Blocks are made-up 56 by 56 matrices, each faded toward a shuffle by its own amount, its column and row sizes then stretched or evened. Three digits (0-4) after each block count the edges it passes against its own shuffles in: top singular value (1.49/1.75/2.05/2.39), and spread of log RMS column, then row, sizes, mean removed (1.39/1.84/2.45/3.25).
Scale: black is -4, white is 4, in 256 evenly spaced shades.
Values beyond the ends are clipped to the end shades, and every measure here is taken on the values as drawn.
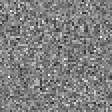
0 0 0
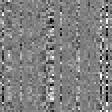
4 4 0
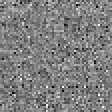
1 1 1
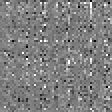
2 3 1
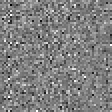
2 2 0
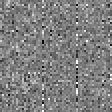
1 3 1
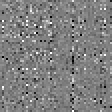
0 3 2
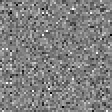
1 1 0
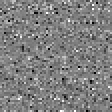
1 0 2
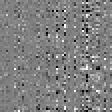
3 4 2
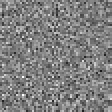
3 1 1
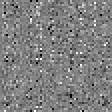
1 2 0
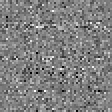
0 2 2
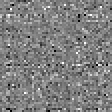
2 1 2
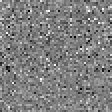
1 2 1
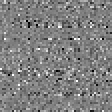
2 1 3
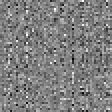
2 3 0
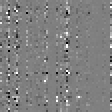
2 4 1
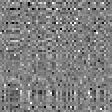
4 1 2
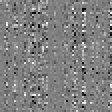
3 4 1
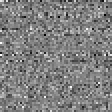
0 0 3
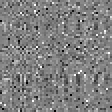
3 0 0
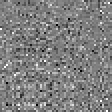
3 1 0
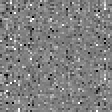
1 2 0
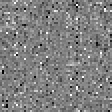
0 2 0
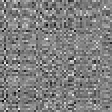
4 3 0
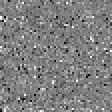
0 1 1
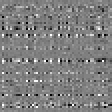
4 2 4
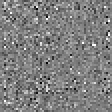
0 2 1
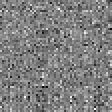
3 1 1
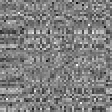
4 0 3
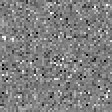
0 1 1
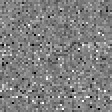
0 0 2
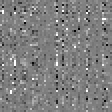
3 3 1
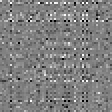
4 2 3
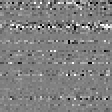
1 1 4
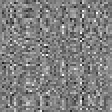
4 3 1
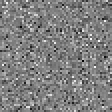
2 1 0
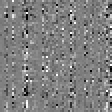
2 4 1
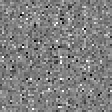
1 1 1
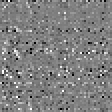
1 1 3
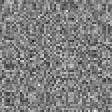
3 1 0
